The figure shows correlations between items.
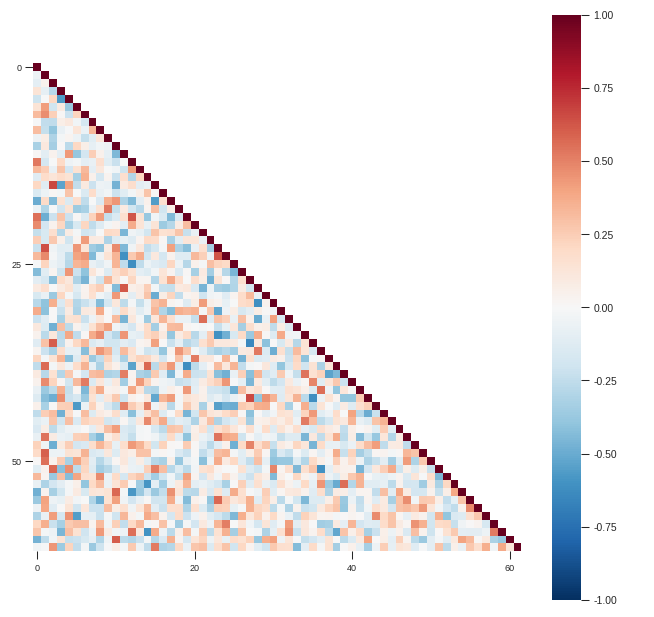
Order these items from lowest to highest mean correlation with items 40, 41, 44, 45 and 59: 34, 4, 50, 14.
50, 14, 4, 34
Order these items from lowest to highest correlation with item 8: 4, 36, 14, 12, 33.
14, 4, 12, 33, 36
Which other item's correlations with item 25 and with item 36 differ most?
41
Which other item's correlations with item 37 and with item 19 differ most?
39
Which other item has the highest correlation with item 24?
23
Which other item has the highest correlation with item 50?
1
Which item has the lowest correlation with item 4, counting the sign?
3
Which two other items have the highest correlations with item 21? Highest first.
32, 30
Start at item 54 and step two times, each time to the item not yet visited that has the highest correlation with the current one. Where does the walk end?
60
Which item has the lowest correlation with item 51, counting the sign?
36
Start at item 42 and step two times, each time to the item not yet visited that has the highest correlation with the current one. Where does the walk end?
48
